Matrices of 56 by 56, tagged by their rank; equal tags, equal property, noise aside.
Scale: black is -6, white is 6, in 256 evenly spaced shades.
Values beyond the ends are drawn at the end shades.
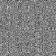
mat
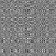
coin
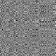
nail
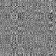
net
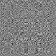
mat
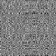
mat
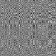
net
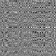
net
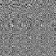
nail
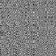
nail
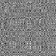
nail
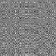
net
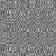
net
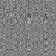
net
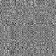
mat
